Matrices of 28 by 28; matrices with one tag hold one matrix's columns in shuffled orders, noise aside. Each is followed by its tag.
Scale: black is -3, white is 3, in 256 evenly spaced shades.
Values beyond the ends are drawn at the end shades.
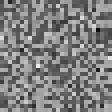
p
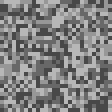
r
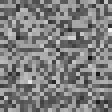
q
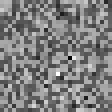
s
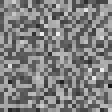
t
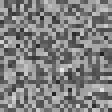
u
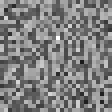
r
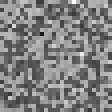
r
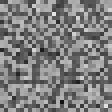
u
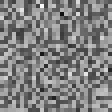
p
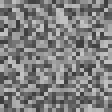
q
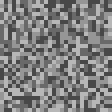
p
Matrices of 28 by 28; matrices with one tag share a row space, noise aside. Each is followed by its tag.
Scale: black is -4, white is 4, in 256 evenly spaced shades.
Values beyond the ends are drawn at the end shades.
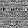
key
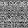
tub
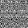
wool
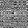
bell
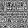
tub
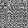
tub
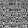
key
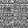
bell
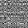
tub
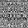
tub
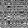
tub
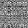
tub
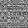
tub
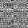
bell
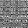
key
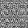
wool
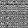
wool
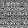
tub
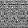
wool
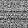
tub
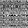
key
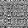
tub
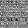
wool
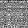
tub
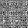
key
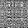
tub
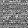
key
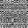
bell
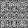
wool
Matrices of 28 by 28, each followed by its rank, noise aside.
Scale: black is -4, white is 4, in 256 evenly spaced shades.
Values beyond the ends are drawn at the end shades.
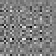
two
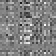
three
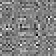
four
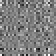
three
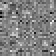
six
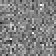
eight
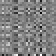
two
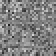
eight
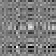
two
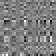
two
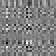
two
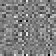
three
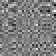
three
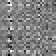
three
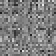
six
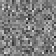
six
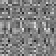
three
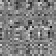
four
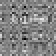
three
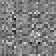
four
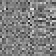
four
